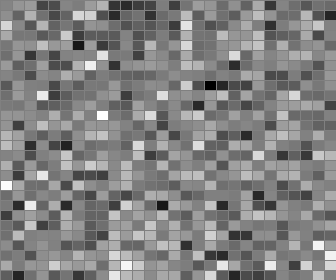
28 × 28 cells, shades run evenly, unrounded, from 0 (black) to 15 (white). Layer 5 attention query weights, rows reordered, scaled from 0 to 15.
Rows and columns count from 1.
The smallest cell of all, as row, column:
9, 18
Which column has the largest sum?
16
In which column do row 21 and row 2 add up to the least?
10
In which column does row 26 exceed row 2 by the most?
28
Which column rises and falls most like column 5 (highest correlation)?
11
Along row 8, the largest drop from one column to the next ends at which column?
23
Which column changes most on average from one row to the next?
19
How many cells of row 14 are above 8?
13
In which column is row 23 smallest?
4
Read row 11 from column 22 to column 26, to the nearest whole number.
6 8 9 9 10
